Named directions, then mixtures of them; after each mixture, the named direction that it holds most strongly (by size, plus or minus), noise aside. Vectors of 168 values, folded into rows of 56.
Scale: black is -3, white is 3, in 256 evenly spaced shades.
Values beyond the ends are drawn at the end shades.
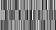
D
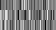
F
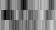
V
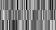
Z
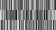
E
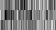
V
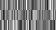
Z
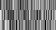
F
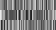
E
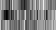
V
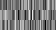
F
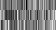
E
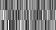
Z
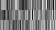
D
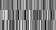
F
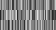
E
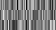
Z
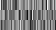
D
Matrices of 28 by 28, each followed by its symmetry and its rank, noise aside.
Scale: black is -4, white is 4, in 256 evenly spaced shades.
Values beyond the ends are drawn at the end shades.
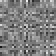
no symmetry, rank two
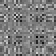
symmetric, rank two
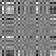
symmetric, rank one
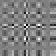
symmetric, rank one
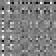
antisymmetric, rank two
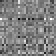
no symmetry, rank three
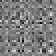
symmetric, rank three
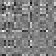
antisymmetric, rank two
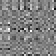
no symmetry, rank three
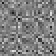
symmetric, rank three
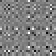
symmetric, rank two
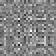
no symmetry, rank three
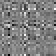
antisymmetric, rank two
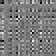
symmetric, rank two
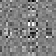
no symmetry, rank three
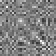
symmetric, rank three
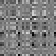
no symmetry, rank two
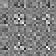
symmetric, rank three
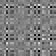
symmetric, rank one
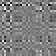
no symmetry, rank two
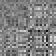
no symmetry, rank three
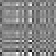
no symmetry, rank one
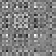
symmetric, rank two
